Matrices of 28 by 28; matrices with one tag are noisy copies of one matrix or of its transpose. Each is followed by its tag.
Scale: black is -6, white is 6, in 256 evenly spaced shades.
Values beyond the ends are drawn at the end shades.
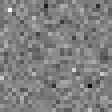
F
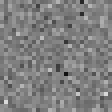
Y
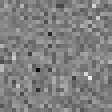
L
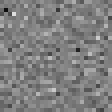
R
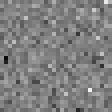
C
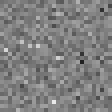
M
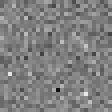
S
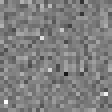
Y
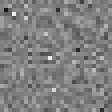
R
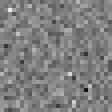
F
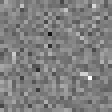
L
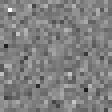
F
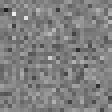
R
